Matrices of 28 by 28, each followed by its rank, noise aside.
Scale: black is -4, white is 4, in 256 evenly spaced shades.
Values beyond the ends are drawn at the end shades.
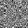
four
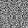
six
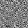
six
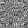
three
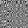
three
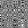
three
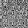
six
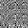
three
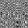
three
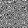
six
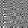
three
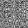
six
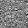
six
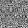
seven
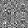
five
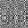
three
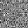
four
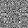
five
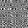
three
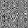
five
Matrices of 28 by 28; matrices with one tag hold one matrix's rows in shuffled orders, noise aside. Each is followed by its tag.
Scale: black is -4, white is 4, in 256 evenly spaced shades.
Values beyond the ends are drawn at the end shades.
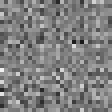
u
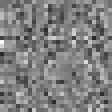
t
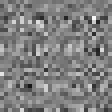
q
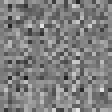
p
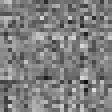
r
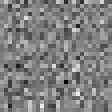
p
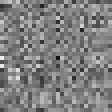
u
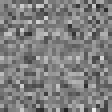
q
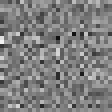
u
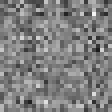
q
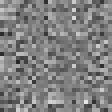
t
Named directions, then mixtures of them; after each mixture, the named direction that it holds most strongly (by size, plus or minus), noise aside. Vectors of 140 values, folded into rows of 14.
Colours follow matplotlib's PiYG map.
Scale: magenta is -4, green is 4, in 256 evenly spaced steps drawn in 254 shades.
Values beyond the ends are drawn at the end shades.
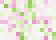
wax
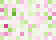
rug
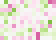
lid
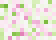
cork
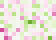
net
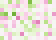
rug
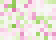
wax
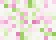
wax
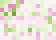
rug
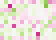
lid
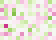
rug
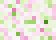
wax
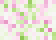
wax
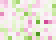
net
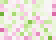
net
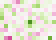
net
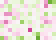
lid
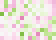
lid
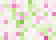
wax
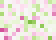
net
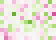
net
